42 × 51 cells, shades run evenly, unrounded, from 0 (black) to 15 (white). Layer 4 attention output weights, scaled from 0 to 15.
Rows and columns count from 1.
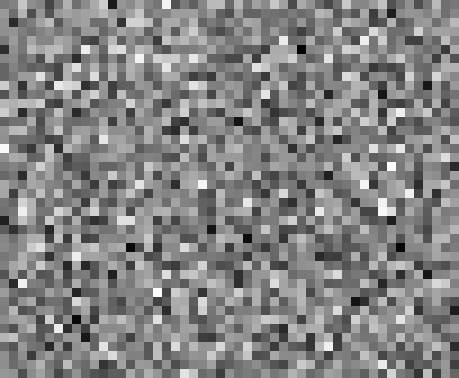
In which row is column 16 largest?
7
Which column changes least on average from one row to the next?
12
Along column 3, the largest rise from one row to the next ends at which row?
32
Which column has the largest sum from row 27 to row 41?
34
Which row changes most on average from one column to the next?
39
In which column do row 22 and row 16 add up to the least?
38
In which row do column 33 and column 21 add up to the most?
42
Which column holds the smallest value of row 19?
51
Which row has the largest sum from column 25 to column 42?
36
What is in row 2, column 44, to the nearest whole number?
2
